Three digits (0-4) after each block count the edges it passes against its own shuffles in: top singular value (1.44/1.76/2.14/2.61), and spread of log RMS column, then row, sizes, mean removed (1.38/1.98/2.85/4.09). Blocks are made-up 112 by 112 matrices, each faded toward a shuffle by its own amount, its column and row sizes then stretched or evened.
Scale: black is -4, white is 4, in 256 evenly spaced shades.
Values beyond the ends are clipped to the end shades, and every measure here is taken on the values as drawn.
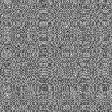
4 0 1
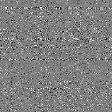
3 1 3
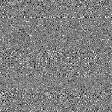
3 0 3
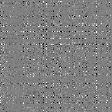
3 3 3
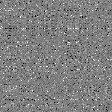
3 0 2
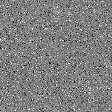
1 0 2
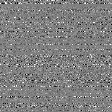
1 0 4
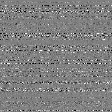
2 0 4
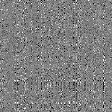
3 3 1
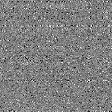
3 1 2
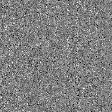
0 2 0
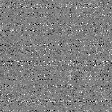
2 1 3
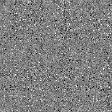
1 2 2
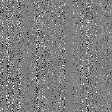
1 4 0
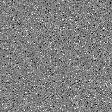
2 1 0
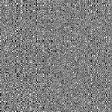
4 3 2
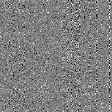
3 3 0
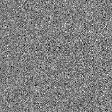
2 2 0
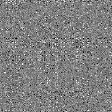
3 2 2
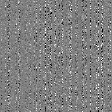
0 4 0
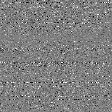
0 1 3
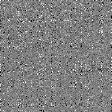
0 3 2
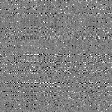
4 1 3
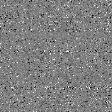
1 1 2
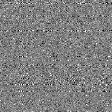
3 1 3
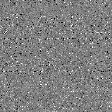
1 1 2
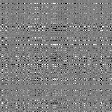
4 3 4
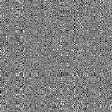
4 3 2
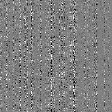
3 4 1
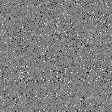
0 0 2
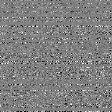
0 2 4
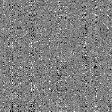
3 3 1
